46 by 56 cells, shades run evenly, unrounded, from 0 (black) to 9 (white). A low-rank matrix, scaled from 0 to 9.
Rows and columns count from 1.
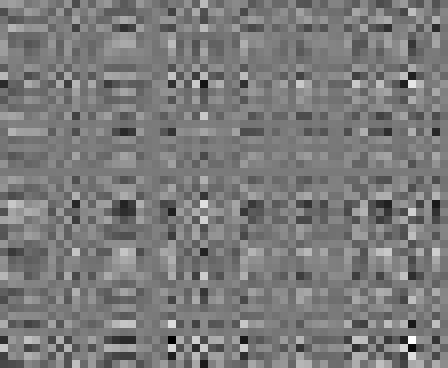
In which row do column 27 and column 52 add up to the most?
43
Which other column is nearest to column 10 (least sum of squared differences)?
48
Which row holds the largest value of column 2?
26
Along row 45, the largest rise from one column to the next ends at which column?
52
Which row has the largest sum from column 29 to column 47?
32
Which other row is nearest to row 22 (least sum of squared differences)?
16
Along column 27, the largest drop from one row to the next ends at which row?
44
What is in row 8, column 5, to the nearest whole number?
4
